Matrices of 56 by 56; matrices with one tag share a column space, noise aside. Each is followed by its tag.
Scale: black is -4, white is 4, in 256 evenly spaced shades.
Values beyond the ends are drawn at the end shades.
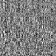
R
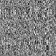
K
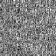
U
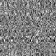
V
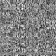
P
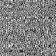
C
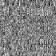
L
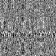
R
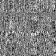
R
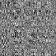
V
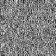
U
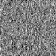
L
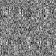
K
